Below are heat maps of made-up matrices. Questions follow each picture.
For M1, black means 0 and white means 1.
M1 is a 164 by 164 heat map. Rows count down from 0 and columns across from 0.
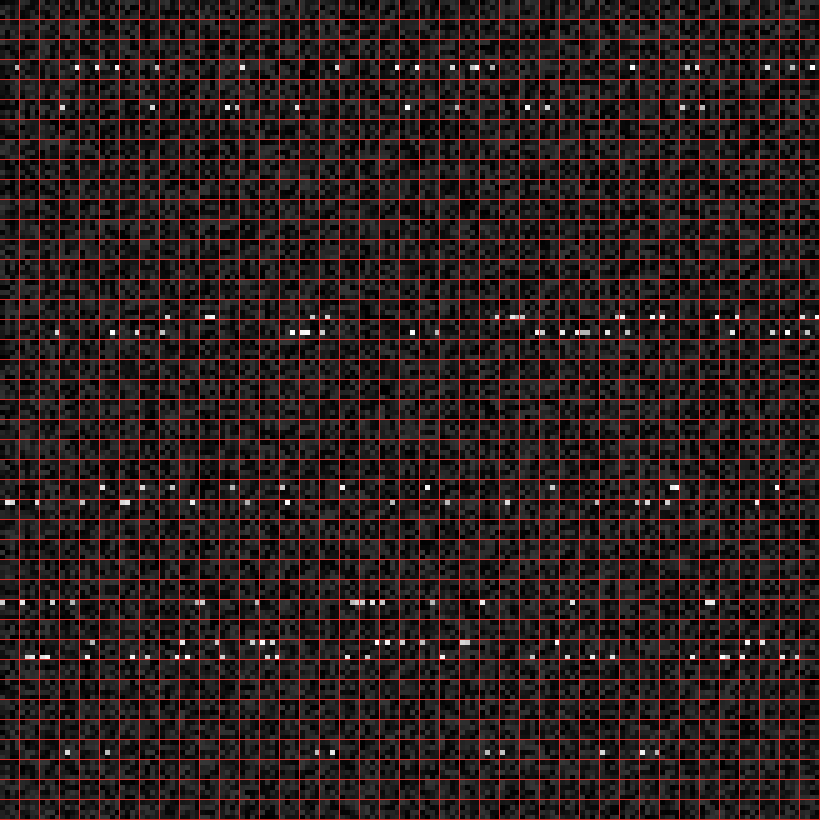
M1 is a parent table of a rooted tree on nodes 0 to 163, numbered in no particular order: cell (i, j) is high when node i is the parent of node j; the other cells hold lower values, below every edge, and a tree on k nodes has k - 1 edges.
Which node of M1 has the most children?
131
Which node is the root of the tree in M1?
150
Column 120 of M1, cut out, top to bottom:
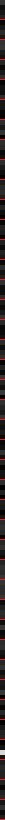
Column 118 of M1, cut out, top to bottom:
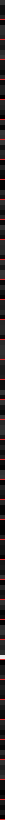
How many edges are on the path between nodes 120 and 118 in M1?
3
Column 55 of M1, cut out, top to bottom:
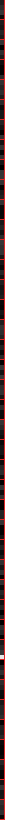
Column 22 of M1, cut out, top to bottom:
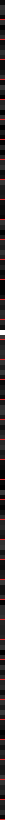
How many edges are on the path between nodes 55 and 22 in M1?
4
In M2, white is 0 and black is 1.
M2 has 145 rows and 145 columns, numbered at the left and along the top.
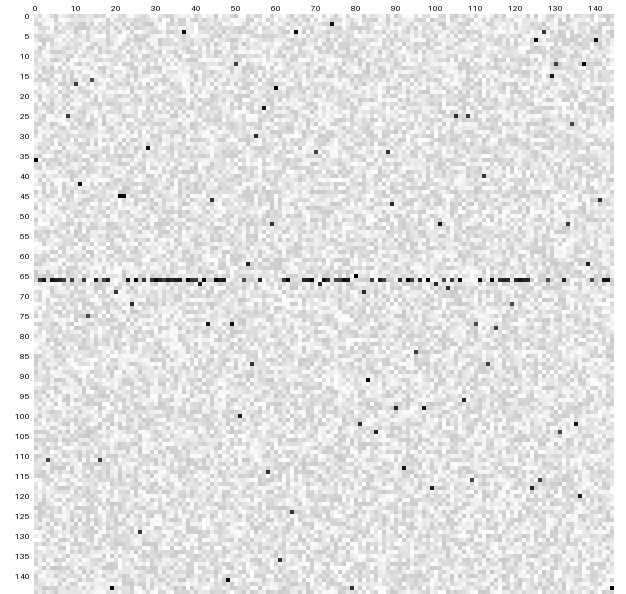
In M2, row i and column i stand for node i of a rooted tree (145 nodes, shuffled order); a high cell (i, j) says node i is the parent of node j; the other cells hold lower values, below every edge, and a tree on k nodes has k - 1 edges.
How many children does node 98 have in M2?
2
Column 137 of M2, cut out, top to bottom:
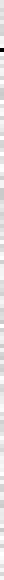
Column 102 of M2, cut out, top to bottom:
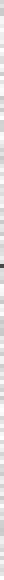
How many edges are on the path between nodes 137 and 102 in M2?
3
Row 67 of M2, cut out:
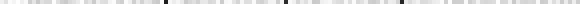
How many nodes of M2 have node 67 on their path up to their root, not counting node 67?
4
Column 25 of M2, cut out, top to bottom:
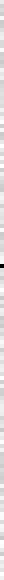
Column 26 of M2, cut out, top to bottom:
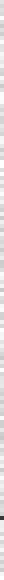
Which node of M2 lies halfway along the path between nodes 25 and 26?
15
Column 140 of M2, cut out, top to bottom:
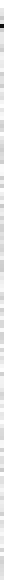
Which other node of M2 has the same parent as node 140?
125
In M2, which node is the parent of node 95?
84
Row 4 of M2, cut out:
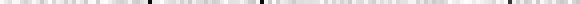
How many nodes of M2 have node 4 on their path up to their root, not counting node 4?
4
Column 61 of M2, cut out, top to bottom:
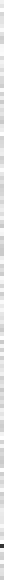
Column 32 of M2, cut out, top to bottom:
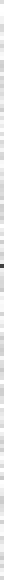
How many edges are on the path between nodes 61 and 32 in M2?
4
